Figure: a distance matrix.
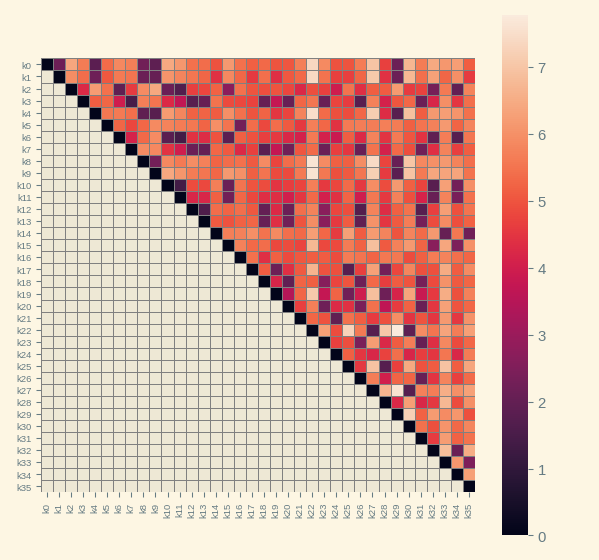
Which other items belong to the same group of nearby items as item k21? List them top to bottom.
k24
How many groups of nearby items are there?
8
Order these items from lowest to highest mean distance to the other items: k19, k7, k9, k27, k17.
k7, k19, k17, k9, k27
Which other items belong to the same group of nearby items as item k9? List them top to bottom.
k0, k1, k4, k8, k29
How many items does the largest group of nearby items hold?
9
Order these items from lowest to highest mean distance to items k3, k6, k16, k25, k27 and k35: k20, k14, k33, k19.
k20, k19, k14, k33
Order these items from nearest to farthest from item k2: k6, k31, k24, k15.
k6, k15, k24, k31
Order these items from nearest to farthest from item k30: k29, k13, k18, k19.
k18, k13, k19, k29
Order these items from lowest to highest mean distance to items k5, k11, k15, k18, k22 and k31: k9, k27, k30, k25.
k30, k27, k25, k9
